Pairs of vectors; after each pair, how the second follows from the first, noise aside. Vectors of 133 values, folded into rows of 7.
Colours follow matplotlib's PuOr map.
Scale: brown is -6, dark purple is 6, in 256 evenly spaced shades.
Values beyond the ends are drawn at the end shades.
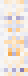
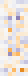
sign-scrambled.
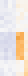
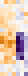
negated, scaled up.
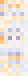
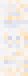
reversed, shrunk.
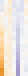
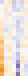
copied.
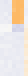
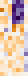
negated, scaled up.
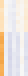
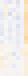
reversed, shrunk.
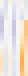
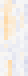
wrapped around, shrunk.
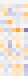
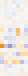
reversed, negated, partly zeroed.
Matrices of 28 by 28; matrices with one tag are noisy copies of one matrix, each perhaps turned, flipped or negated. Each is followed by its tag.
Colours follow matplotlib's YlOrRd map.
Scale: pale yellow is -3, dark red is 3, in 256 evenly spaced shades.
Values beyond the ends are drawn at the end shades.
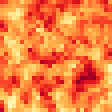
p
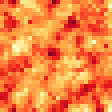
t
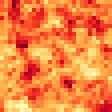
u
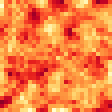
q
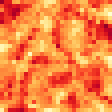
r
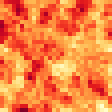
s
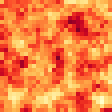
p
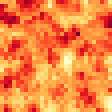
s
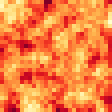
r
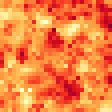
u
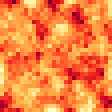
q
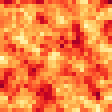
t
